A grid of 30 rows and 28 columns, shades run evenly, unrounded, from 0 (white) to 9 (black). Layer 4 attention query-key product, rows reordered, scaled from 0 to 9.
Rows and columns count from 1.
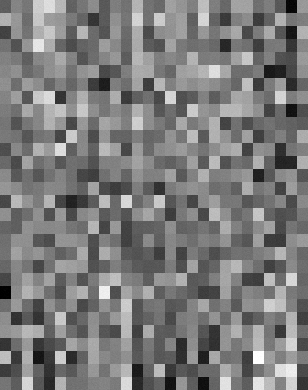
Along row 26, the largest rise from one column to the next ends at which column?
13
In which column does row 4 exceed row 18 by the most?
21
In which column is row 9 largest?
27
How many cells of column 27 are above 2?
26
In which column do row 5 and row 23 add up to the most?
1
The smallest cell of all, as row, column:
28, 24
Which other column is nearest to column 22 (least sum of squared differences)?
11
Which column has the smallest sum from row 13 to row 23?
3
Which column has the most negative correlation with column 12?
16
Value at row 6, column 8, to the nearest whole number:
4
